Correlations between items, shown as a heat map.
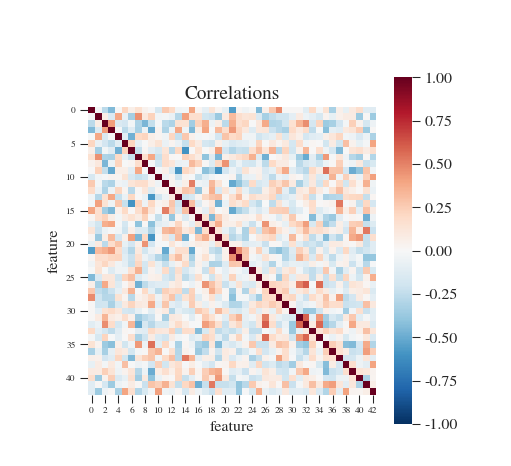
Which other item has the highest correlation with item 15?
11
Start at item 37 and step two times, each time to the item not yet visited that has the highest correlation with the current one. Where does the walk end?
1
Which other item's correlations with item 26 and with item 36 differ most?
32
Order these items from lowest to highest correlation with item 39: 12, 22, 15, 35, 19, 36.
35, 36, 22, 12, 15, 19
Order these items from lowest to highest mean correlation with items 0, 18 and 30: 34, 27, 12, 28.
34, 12, 27, 28
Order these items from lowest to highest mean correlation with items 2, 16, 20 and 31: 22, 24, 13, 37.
37, 24, 13, 22
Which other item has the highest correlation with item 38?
42
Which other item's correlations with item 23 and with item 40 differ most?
19
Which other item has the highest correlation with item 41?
18
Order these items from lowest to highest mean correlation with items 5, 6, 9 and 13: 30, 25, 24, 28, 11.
30, 28, 11, 24, 25
